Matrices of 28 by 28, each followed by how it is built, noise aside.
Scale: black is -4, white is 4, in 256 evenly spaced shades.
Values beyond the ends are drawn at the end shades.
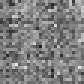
blocks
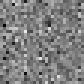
uneven columns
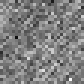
Hankel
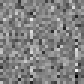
uneven columns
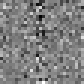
uneven columns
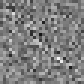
banded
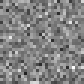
noise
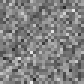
Hankel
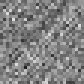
Hankel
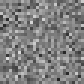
noise
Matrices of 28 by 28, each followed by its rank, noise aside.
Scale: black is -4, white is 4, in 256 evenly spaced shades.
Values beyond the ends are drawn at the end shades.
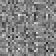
six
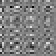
two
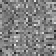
six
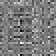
three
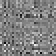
three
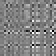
two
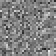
eight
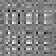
two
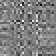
three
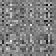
three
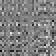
four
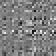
three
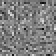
six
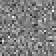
eight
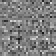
six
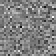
six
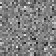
eight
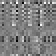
two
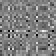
three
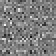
six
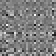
three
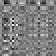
three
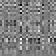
two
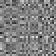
three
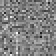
six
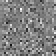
six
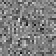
eight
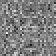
four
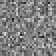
six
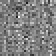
six
